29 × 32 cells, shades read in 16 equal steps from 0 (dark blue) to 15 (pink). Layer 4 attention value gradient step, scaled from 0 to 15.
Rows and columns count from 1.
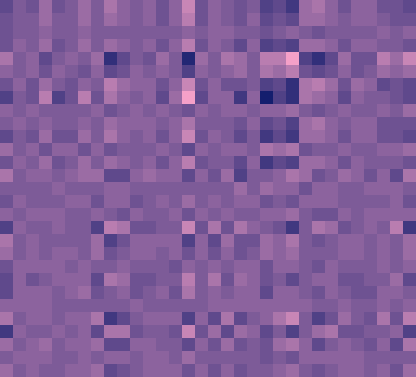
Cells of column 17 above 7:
14
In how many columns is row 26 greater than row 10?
10
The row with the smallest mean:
8
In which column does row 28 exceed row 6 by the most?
15
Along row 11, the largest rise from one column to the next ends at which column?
24
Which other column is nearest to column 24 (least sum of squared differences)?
4
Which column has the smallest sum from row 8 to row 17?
21
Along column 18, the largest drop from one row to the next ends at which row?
26
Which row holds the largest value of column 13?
5
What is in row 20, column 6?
8
